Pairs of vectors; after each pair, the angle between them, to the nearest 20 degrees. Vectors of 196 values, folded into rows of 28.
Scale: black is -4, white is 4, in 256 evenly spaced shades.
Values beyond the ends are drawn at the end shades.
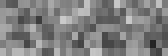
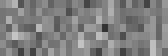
120 degrees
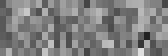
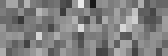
100 degrees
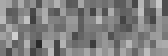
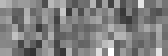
60 degrees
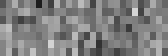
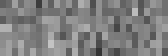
20 degrees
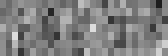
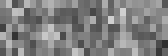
120 degrees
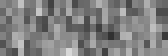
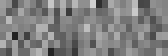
120 degrees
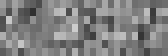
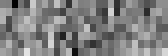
120 degrees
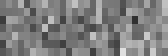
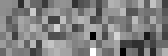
140 degrees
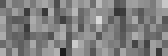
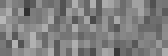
80 degrees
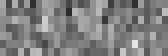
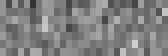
20 degrees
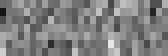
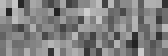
100 degrees
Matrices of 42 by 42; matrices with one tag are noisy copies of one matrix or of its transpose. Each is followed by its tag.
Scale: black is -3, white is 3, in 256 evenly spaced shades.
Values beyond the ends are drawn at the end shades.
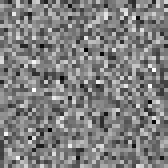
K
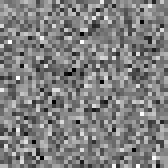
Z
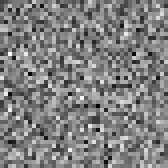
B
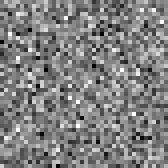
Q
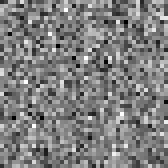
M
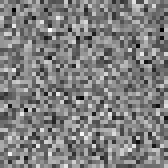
Q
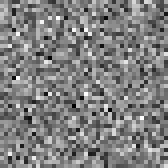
Q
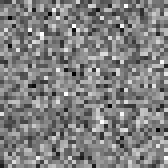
B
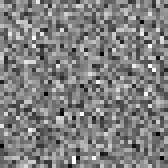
K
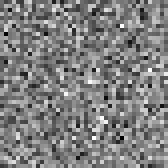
B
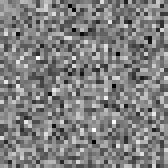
Z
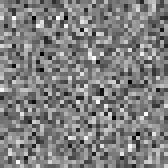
Q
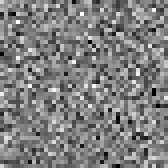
Q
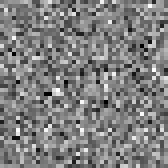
Z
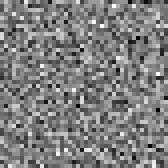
K
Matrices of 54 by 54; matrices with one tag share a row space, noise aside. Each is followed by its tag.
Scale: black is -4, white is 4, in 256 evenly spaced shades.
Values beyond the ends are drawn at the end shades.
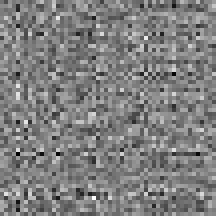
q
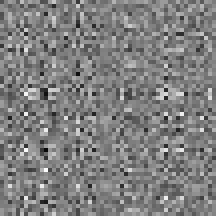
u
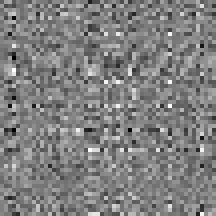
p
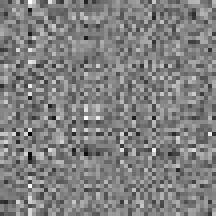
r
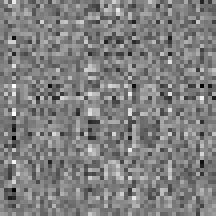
p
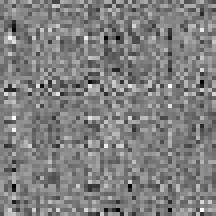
p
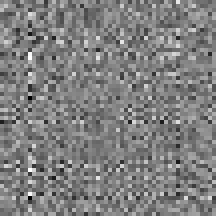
r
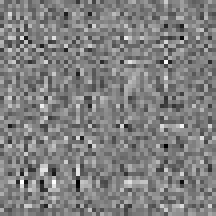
u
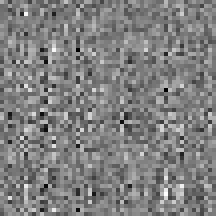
u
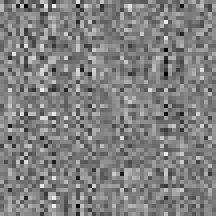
u
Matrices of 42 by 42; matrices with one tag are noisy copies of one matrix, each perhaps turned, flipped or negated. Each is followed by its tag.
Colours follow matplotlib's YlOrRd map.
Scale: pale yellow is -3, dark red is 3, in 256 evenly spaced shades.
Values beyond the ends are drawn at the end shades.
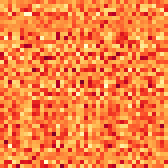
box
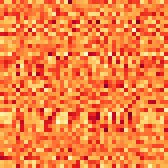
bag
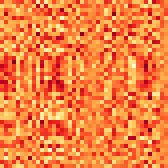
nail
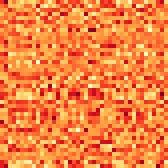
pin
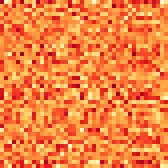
pin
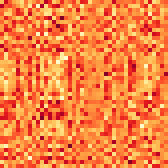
nail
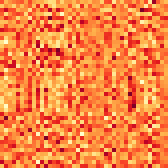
nail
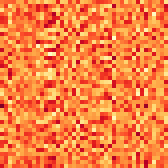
bag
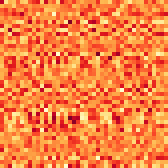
bag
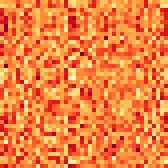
pin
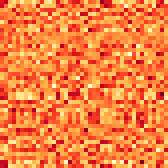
pin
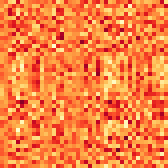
nail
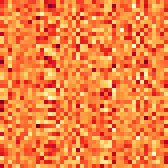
bag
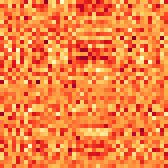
nail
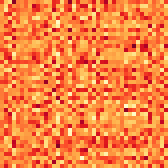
box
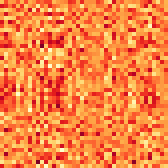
nail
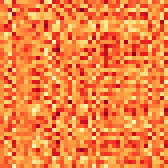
box
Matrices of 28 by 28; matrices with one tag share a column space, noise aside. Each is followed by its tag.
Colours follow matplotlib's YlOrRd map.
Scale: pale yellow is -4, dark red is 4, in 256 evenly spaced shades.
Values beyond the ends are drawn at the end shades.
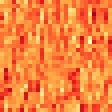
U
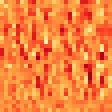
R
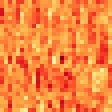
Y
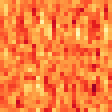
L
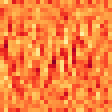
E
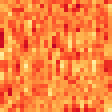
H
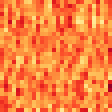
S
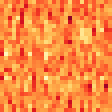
L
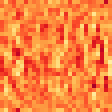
E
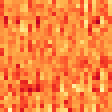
S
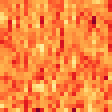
S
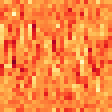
E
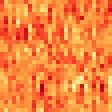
L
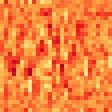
E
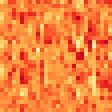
R
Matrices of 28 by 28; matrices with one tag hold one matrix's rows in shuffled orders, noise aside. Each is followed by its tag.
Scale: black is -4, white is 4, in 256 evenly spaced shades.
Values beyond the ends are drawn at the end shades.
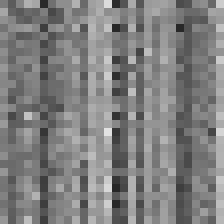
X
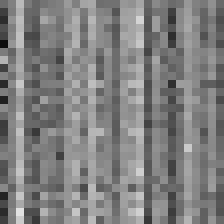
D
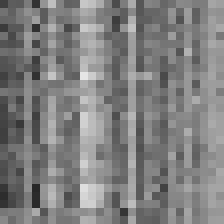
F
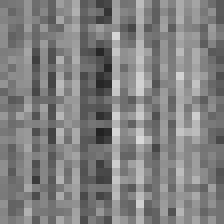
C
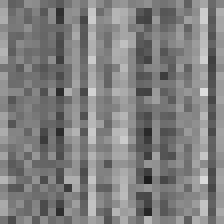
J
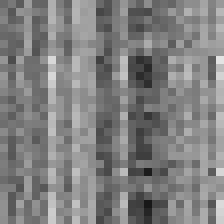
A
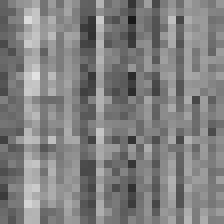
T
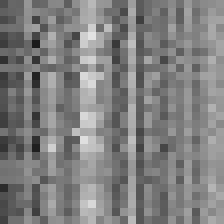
F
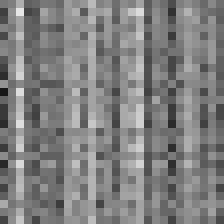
D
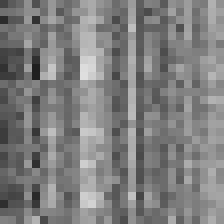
F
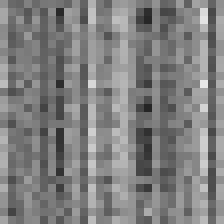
J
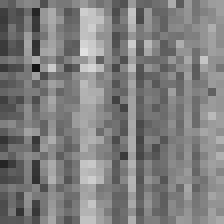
F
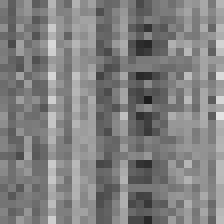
A
